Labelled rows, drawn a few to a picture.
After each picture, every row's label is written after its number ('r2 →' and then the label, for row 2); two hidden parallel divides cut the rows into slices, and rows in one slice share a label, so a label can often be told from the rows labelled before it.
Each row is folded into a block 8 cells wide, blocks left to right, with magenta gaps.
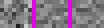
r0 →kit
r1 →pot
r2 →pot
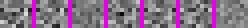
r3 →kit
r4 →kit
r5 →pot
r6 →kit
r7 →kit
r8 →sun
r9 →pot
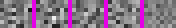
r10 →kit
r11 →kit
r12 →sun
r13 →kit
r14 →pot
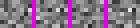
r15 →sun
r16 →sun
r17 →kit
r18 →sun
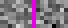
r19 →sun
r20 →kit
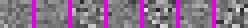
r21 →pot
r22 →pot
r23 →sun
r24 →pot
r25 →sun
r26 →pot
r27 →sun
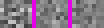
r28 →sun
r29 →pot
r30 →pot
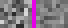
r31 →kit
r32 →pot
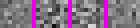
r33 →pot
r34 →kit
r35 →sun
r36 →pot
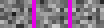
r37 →kit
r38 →sun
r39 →sun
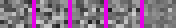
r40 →sun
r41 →kit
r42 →sun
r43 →kit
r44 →pot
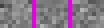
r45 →pot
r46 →pot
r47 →pot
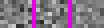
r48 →kit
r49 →sun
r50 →pot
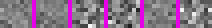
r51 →pot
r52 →pot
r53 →sun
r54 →kit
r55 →pot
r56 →sun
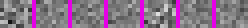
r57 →kit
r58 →pot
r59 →pot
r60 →pot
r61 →sun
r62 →pot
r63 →pot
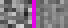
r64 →sun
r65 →pot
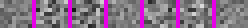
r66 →pot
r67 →kit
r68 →kit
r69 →pot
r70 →sun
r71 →sun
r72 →pot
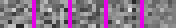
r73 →kit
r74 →kit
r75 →sun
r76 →sun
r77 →pot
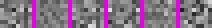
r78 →sun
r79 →pot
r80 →sun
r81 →sun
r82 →pot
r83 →kit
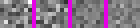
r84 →kit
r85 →sun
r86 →pot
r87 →pot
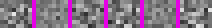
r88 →sun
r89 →pot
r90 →kit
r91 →sun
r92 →pot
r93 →sun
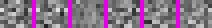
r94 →sun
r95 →sun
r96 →pot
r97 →sun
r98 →sun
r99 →sun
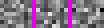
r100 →sun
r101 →sun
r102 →kit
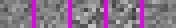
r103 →pot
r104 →pot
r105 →sun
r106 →sun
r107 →pot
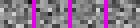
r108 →sun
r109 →kit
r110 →kit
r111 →sun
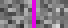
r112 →kit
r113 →sun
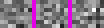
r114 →kit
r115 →sun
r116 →sun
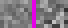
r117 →pot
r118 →kit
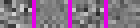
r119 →sun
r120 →pot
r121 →sun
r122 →pot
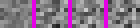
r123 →pot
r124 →kit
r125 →kit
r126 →kit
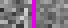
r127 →kit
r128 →pot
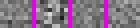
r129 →pot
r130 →sun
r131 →pot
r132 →pot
